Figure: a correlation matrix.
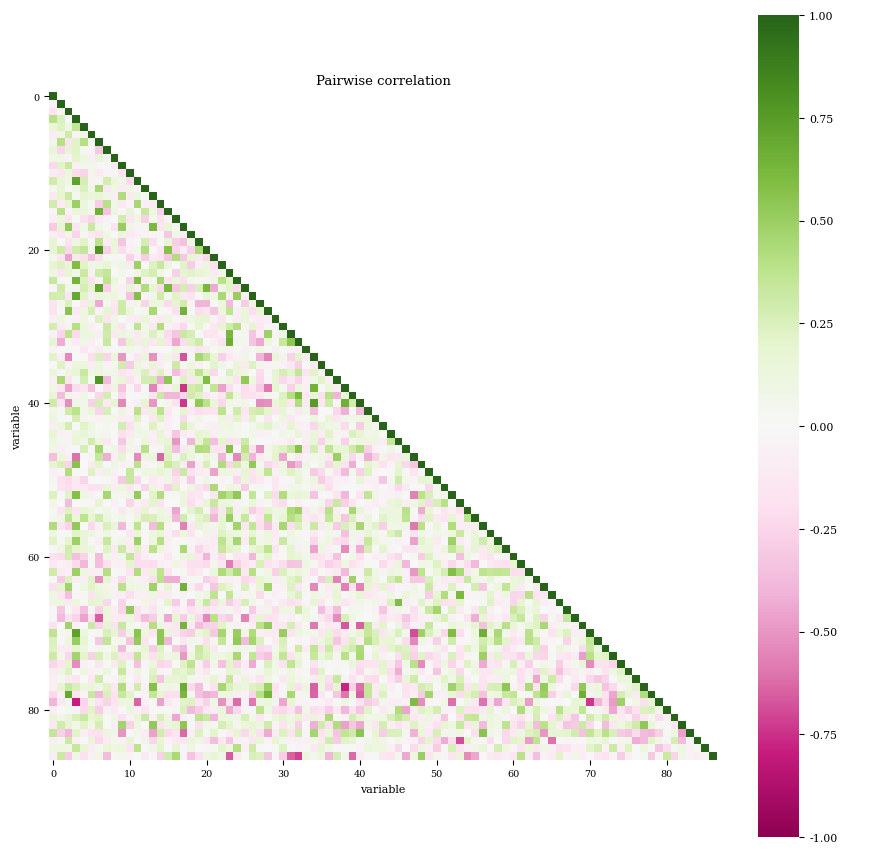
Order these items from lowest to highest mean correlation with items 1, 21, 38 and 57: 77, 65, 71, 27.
77, 27, 71, 65
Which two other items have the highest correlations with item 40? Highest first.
34, 38
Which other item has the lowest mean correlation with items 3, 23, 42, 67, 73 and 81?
79
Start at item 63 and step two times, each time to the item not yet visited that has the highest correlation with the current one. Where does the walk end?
32
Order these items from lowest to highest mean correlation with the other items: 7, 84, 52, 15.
84, 15, 7, 52
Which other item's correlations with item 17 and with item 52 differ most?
56
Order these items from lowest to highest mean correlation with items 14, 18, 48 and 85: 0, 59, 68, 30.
68, 59, 0, 30
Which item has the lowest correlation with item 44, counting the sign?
16
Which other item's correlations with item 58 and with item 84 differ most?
62
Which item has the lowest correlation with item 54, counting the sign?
86
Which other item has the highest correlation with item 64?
17
